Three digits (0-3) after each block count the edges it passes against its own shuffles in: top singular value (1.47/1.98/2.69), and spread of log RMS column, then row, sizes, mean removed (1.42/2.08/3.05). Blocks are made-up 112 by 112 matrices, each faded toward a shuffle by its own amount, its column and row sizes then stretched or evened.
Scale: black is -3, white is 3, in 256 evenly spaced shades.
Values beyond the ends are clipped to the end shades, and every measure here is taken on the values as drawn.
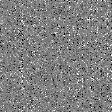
0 2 1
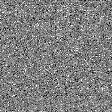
1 0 1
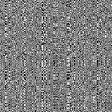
3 3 0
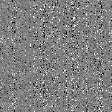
1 3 1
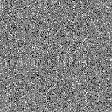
2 1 0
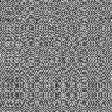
3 0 0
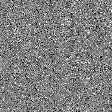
1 0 1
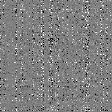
1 3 2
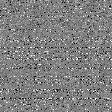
1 0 3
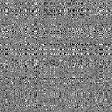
3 2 3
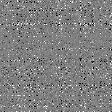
0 2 3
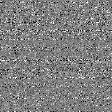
0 1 3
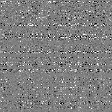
2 2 3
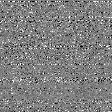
1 0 3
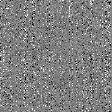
1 3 0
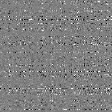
1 2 3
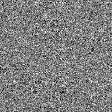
1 1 1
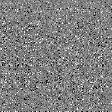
1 2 2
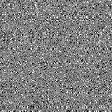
2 0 2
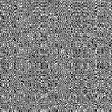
3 2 1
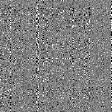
2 3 2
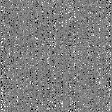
0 3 1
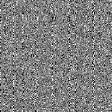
2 3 0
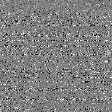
1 0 3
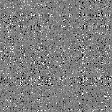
2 2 2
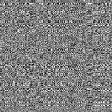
3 1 3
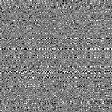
3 0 3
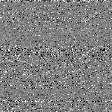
1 0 3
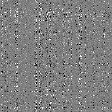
1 3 2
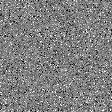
0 0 1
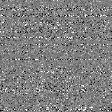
1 1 3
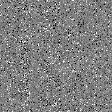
0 2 0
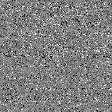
0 1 2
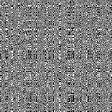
3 3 2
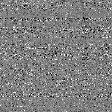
0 1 3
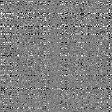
2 3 3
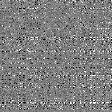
2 2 3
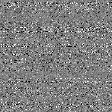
1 1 3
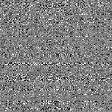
2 1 3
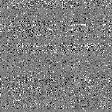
1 2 3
